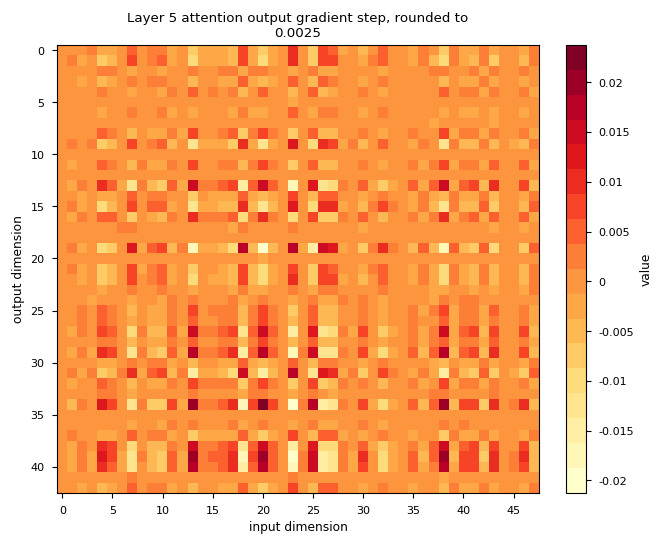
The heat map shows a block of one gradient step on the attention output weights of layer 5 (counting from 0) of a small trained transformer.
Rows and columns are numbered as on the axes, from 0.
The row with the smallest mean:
19
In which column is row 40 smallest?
23
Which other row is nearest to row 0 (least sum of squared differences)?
37
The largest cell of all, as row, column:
34, 20
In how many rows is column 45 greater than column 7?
19
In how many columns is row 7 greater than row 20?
1
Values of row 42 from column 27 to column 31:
0.005 0 0 -0.0025 0
